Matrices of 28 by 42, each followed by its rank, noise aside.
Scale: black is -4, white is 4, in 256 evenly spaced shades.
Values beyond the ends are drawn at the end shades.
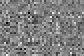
six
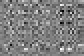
three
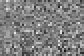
six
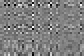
two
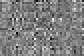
four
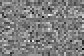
six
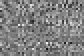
four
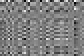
two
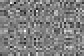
four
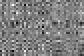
three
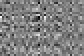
three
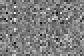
six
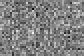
six
